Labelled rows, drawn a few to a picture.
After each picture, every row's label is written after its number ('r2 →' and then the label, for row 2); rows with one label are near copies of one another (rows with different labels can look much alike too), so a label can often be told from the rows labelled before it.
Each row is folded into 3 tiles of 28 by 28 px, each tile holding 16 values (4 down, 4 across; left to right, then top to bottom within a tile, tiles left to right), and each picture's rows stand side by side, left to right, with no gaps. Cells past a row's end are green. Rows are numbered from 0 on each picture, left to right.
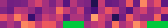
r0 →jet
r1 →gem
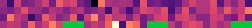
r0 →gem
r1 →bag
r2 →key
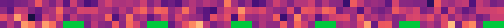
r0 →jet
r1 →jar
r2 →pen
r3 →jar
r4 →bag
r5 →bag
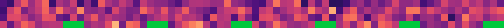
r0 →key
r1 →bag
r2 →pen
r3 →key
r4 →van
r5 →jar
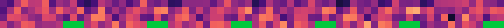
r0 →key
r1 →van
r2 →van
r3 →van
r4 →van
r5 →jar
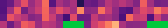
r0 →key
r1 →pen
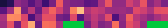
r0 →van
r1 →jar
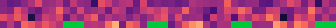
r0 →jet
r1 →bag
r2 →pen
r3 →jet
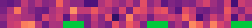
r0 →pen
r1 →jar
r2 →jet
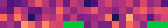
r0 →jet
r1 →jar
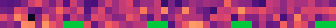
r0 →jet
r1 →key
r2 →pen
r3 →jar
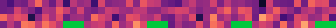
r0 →jet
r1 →gem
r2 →jar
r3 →gem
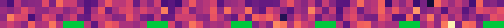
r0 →gem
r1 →key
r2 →key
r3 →jet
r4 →key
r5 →bag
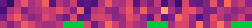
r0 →key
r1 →key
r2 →gem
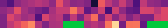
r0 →pen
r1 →bag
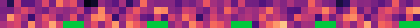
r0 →gem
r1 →van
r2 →jet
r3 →pen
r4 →van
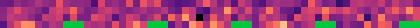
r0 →pen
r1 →gem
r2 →jet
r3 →pen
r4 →jar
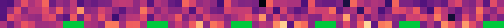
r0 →key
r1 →jet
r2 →bag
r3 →bag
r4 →bag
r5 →jet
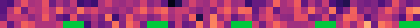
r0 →key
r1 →jar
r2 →jar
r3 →key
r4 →van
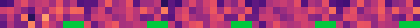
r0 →jar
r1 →key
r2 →key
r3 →key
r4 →key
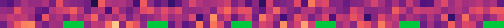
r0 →pen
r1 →bag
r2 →jar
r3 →gem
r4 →jet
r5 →jar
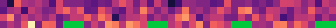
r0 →bag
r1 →jet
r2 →van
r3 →jet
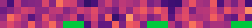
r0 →gem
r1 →jar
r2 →key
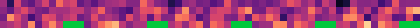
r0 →gem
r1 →pen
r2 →van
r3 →jet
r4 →van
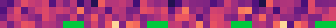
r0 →key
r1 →bag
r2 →van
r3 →bag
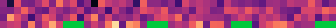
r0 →gem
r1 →bag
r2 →bag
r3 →pen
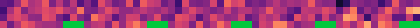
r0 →key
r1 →gem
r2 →gem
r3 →pen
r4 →van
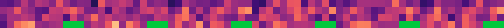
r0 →pen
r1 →bag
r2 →van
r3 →key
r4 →pen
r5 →van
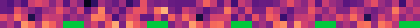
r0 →jet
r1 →van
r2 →jet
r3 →jet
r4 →jet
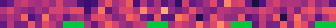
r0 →jar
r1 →key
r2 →gem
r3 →jar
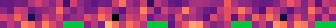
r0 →jet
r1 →jet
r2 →pen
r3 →jet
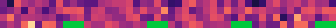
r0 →bag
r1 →key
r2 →key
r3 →jar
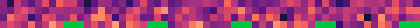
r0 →gem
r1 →van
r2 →pen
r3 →jet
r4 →jar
